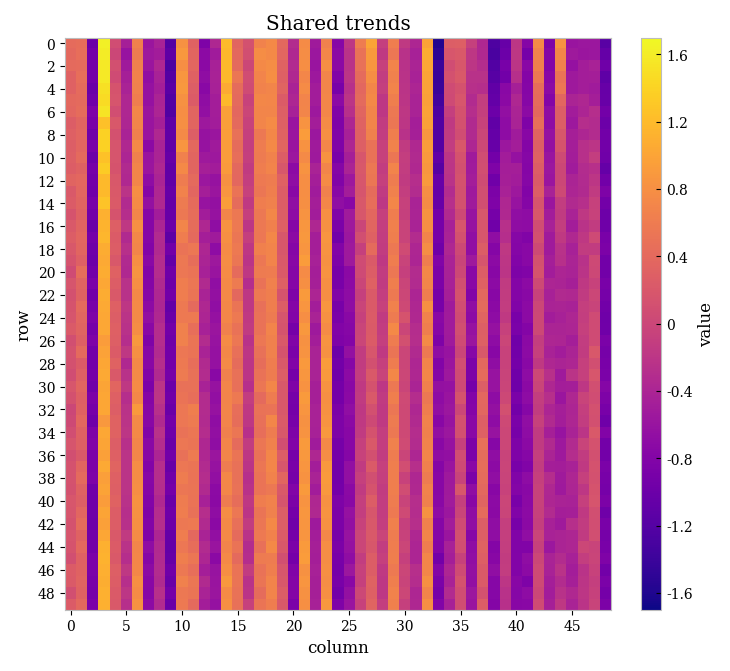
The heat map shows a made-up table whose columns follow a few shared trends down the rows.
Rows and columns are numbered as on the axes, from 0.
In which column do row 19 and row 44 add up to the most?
3
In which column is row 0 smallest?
33
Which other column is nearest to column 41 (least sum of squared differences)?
7
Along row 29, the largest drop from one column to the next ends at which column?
24
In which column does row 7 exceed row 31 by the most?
44
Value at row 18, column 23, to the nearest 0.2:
0.8
